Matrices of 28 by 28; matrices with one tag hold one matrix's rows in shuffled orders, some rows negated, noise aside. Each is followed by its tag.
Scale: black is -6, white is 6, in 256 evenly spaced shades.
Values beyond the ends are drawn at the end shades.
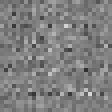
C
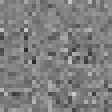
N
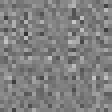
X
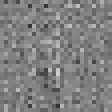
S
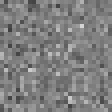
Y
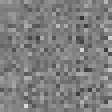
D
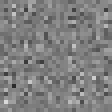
X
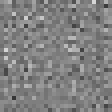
X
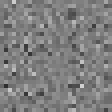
X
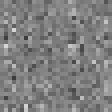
X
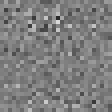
S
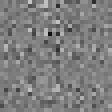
S
